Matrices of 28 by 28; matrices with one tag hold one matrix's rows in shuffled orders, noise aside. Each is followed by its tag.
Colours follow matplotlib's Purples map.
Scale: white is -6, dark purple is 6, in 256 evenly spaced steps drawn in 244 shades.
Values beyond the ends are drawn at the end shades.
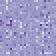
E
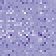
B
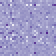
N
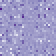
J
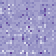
B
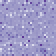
B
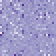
J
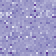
N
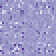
J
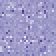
B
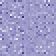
J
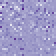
J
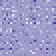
N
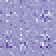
E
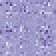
E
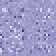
J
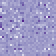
J
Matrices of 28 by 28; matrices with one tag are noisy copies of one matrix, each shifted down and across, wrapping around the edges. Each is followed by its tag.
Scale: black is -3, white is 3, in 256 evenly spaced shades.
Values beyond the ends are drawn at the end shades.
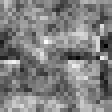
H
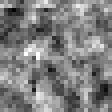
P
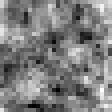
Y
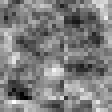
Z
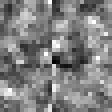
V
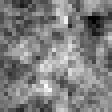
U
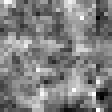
H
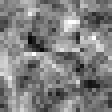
Z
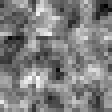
P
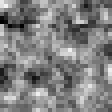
V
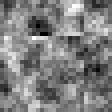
Z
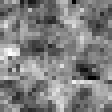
Z
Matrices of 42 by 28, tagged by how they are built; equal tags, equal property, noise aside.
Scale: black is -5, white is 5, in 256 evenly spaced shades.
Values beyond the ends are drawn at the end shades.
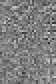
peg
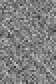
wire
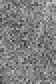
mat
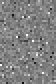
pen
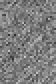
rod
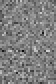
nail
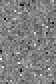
pen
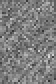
rod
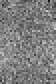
mat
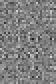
peg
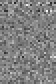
nail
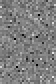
pen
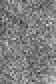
mat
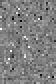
pen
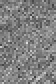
rod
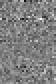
nail
